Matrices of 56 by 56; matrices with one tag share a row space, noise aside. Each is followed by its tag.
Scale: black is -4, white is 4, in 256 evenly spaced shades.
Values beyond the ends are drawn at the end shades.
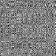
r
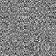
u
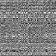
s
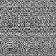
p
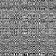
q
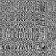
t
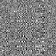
t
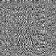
t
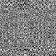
u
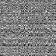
s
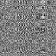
t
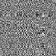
t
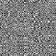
u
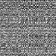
s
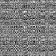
q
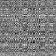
q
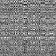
q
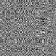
t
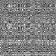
p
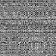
s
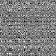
p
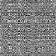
p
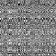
p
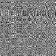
r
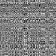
q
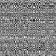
q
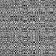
q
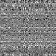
s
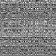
s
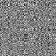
u
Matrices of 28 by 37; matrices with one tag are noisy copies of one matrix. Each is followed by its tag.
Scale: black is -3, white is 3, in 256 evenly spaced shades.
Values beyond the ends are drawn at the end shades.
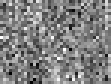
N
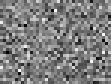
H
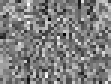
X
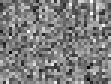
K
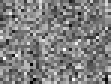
N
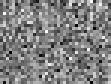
K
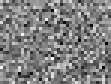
H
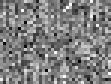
K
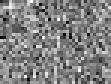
X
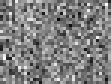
N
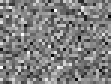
H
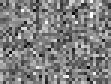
K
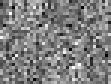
N
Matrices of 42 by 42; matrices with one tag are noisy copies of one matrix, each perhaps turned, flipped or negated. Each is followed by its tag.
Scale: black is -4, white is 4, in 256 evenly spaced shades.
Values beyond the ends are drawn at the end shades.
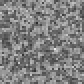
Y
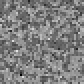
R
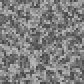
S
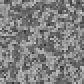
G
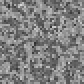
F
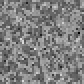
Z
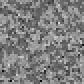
S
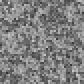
F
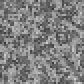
S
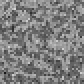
R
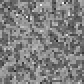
Y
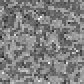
R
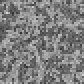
F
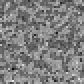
R
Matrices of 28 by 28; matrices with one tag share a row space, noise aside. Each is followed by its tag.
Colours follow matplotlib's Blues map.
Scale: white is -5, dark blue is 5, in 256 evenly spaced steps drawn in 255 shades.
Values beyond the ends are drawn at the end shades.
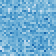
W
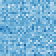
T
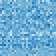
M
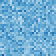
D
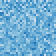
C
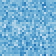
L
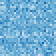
C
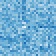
W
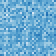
T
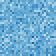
D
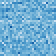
D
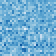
W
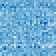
L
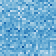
W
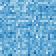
W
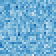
C
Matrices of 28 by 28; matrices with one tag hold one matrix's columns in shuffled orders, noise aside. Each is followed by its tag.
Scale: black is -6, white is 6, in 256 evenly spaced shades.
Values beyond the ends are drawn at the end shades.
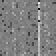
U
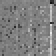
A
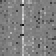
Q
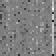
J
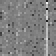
U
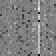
J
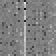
U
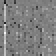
A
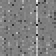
Q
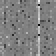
Q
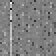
U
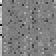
Q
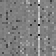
Q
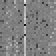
Q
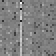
U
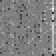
J
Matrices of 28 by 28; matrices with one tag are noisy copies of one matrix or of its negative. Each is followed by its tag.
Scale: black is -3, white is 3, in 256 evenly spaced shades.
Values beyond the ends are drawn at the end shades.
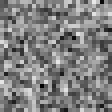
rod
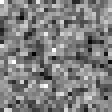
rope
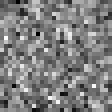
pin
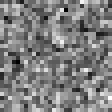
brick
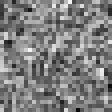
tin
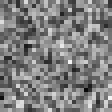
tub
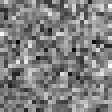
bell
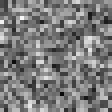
rope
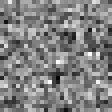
rod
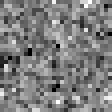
brick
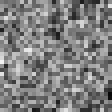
brick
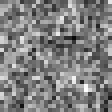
tub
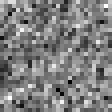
tin
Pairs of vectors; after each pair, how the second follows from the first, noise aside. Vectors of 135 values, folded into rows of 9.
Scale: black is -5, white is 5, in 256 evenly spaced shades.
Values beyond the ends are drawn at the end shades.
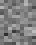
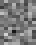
sign-scrambled.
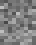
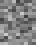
wrapped around, negated.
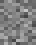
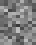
wrapped around, negated.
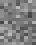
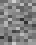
wrapped around, negated.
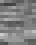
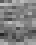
negated.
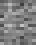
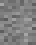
reversed, shrunk.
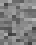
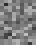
sign-scrambled.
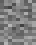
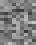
wrapped around, negated.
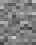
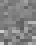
reversed, partly zeroed.
